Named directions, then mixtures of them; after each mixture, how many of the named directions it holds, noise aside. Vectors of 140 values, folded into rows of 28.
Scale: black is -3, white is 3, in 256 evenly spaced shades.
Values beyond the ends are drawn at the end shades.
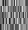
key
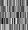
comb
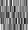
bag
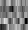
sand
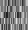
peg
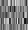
three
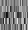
three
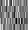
three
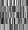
three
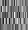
two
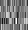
three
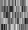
three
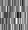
two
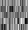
three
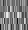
two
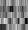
one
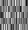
two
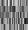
three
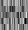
four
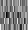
two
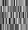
one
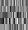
four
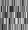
four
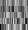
four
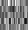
four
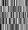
one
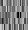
three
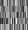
one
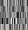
one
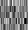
two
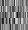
three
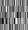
three
